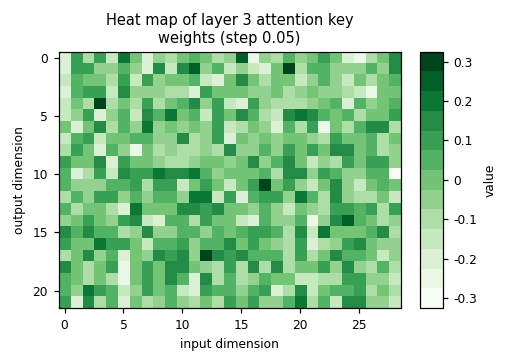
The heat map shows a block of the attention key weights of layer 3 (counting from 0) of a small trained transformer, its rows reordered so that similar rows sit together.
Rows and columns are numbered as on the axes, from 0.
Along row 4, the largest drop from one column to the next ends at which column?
4
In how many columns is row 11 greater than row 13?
12
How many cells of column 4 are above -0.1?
13
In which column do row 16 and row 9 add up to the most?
3
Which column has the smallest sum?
21
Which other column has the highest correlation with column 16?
0
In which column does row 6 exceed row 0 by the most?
7
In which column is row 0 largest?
15
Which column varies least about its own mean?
27
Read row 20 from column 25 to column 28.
0.1 -0.1 0 -0.1
